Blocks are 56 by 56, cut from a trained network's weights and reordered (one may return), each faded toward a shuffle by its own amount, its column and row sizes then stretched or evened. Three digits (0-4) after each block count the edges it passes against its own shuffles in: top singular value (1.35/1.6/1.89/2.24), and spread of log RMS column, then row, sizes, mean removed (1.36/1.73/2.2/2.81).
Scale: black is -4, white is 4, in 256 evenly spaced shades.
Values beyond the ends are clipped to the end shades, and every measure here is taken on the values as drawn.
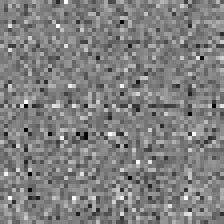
1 1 2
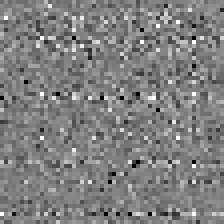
1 1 3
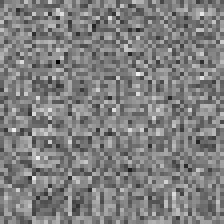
4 1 0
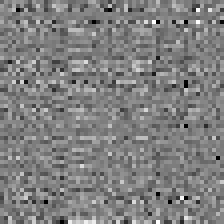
3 1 4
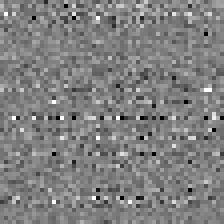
1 1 3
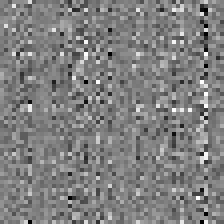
3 4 1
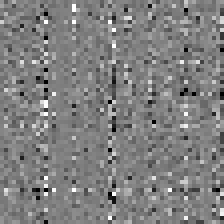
2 4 1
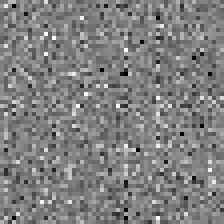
1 2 1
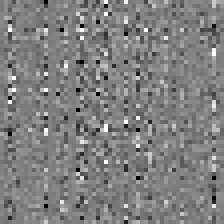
1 4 1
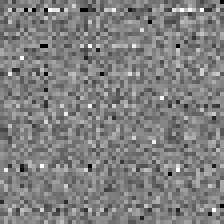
2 0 2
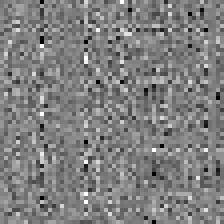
3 4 0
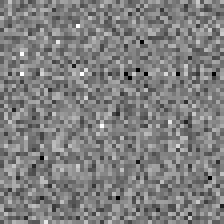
3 0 0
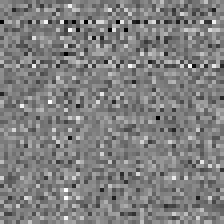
2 0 3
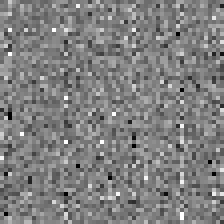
1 3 0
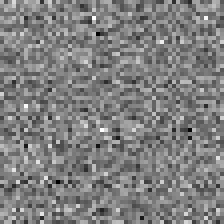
3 0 2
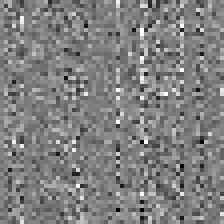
1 4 1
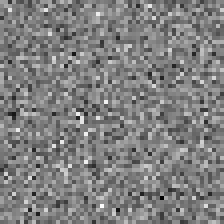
0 0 0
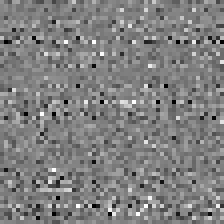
0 0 4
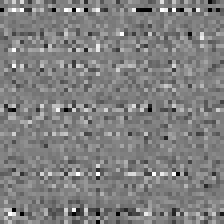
3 1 4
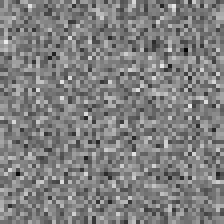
2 0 0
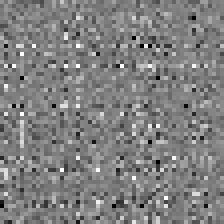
0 3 3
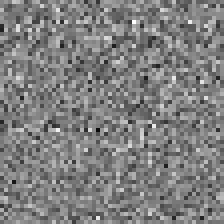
1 0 2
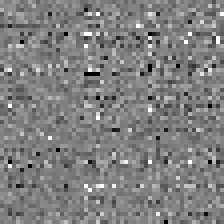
1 2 3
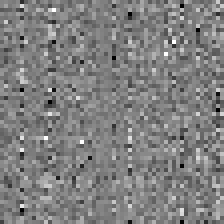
1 4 0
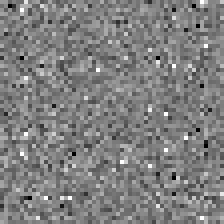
0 2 1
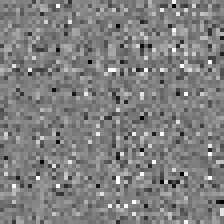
1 2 2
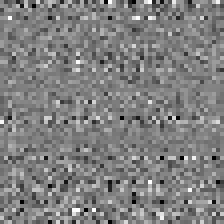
1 1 4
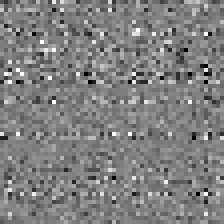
1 1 4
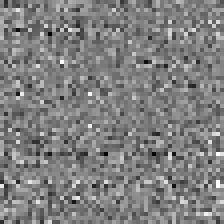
2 1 3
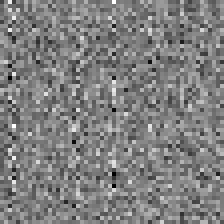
2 3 0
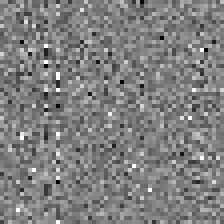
1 2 0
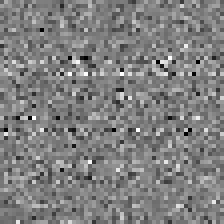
0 1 3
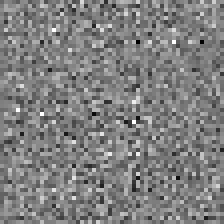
1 2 2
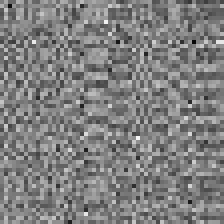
4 0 0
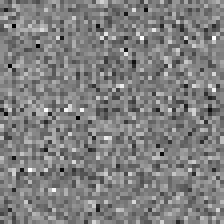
1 0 1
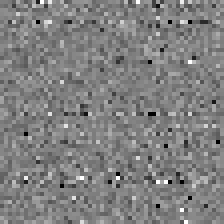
0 1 2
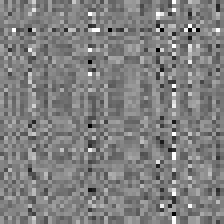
4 3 1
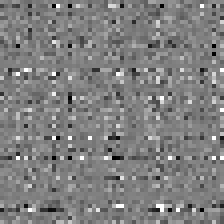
1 3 4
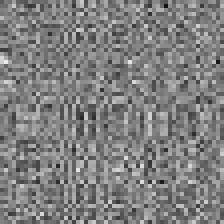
4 1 2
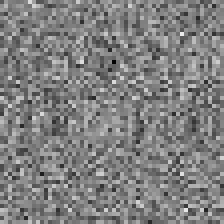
3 0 1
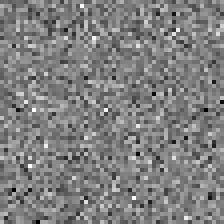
1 0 1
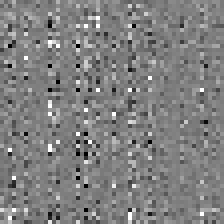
1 4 2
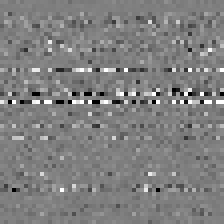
4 0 4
